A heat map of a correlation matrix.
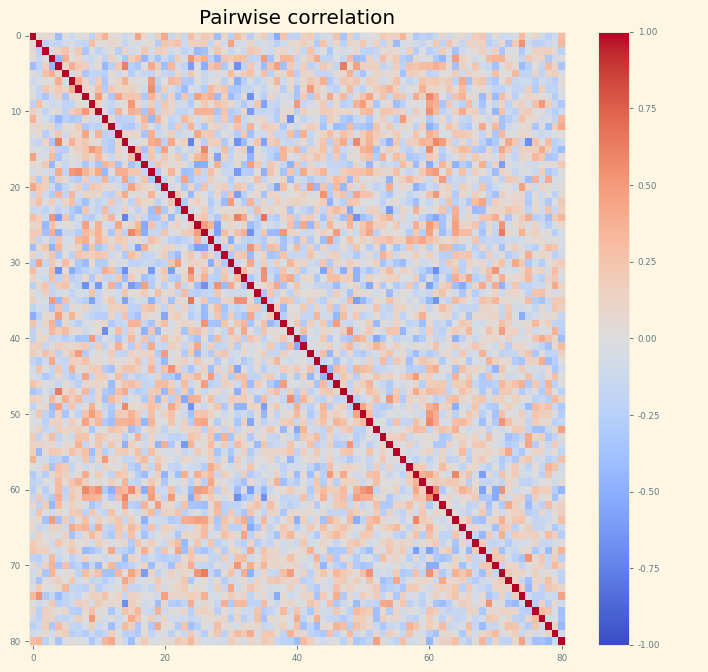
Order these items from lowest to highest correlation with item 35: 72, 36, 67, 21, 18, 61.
61, 18, 21, 36, 67, 72
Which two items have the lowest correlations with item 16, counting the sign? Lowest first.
28, 33
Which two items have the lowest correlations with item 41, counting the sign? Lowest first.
40, 78
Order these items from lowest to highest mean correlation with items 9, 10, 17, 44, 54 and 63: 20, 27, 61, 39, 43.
43, 39, 27, 61, 20
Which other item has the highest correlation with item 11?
56
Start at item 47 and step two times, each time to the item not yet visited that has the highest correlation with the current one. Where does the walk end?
14
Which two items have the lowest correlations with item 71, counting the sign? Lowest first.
17, 33
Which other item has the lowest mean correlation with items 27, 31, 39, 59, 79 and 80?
44
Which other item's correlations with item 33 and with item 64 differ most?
26
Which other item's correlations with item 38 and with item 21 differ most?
31
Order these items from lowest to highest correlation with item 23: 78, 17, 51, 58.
17, 51, 78, 58
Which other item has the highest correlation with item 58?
64
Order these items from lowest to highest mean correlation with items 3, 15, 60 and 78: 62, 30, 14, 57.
62, 57, 30, 14
